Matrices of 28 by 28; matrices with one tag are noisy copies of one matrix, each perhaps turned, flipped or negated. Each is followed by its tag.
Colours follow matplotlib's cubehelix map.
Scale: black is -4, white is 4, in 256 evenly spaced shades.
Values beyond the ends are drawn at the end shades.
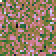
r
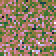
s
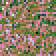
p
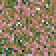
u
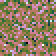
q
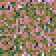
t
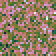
u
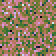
u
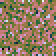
t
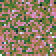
r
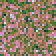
s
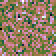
s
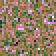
s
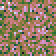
p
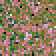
s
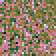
s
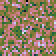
s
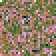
r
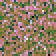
q
